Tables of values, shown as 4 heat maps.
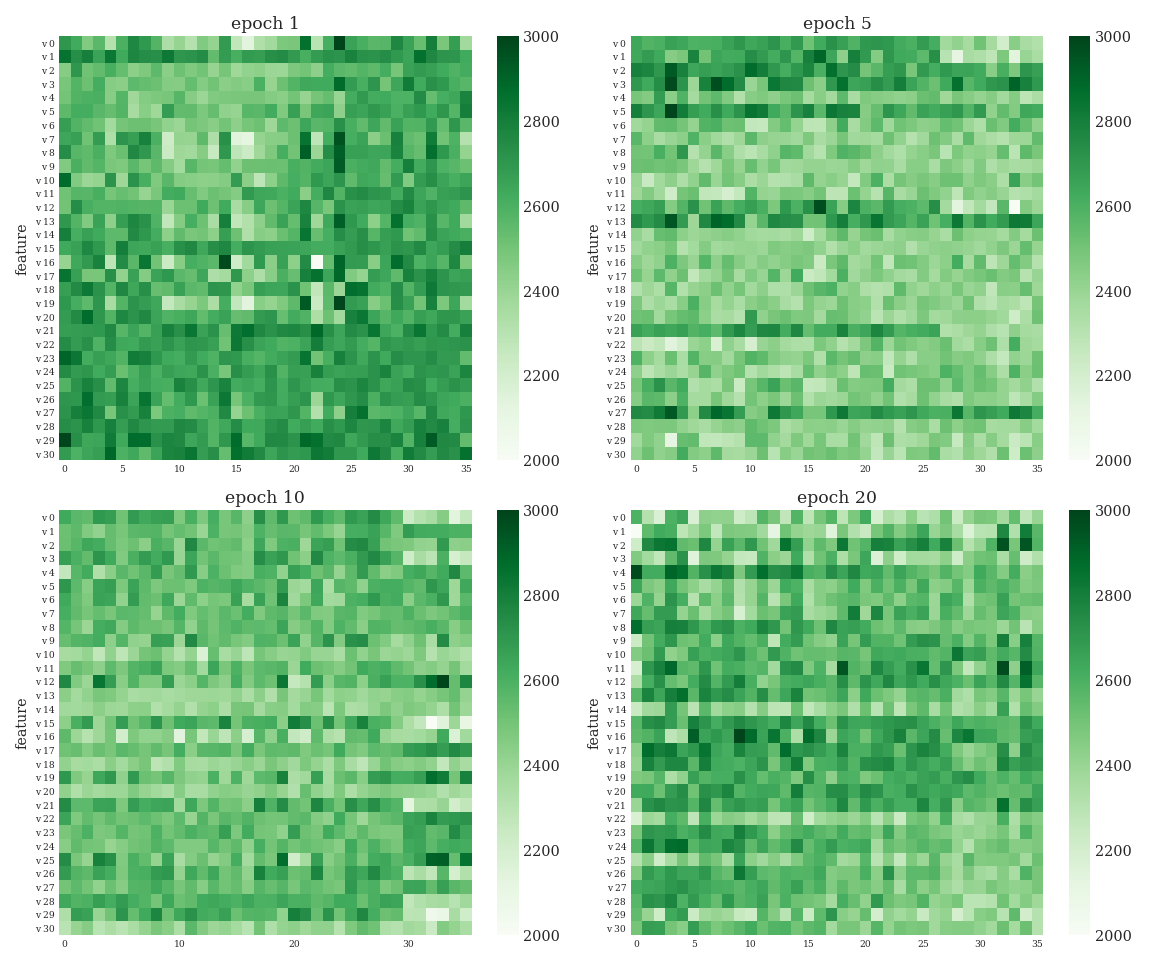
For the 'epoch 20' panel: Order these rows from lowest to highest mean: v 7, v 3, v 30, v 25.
v 3, v 25, v 30, v 7
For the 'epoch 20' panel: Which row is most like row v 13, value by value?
v 24
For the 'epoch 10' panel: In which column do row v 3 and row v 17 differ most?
34
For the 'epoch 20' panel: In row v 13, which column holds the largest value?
4
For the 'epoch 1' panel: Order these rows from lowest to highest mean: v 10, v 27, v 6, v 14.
v 6, v 10, v 14, v 27
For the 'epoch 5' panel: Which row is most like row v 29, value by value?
v 11
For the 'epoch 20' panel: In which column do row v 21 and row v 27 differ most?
32
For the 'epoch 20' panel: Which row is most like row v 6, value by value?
v 5
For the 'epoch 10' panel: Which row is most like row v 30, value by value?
v 10
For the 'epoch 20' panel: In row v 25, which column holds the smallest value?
2
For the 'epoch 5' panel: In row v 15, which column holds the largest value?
34
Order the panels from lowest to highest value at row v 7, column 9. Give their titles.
epoch 20, epoch 1, epoch 5, epoch 10
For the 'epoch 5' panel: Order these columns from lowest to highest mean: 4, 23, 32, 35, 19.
32, 35, 23, 19, 4
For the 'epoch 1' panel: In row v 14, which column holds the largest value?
21
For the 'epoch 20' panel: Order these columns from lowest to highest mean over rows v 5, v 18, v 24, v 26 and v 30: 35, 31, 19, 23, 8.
31, 35, 23, 19, 8
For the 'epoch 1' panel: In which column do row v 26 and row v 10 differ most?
2
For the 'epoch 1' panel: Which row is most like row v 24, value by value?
v 22
